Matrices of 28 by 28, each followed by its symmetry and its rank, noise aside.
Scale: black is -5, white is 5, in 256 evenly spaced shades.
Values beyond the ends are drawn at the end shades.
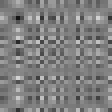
symmetric, rank one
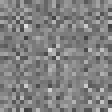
symmetric, rank three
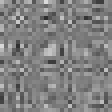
symmetric, rank three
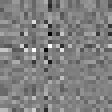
antisymmetric, rank two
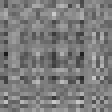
no symmetry, rank two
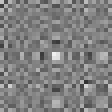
symmetric, rank two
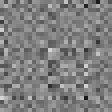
no symmetry, rank three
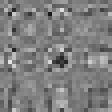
symmetric, rank two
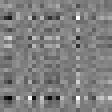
no symmetry, rank one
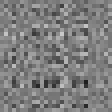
no symmetry, rank three
